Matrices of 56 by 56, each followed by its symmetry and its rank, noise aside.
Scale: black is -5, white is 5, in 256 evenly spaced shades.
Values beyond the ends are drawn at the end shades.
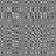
symmetric, rank two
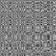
no symmetry, rank three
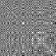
symmetric, rank three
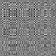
no symmetry, rank two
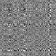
no symmetry, rank two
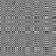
no symmetry, rank one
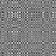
no symmetry, rank two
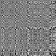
no symmetry, rank three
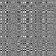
no symmetry, rank one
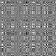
no symmetry, rank two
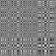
symmetric, rank one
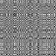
symmetric, rank two
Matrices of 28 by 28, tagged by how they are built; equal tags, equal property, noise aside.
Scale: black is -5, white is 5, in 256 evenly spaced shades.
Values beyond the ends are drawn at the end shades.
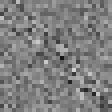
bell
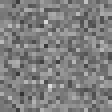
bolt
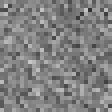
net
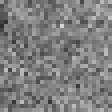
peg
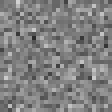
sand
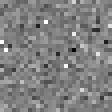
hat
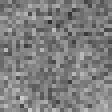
peg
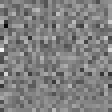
sand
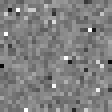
hat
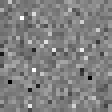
hat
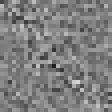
bell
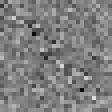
bell
